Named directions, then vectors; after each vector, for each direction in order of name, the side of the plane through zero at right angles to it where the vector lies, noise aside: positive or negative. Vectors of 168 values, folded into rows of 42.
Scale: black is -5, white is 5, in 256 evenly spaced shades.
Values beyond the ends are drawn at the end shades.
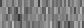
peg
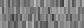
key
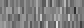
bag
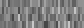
negative, positive, negative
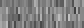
positive, positive, positive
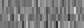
negative, positive, negative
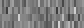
negative, positive, negative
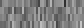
negative, negative, positive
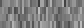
negative, negative, positive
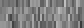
positive, positive, negative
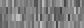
negative, negative, negative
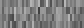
positive, positive, negative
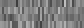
positive, positive, negative
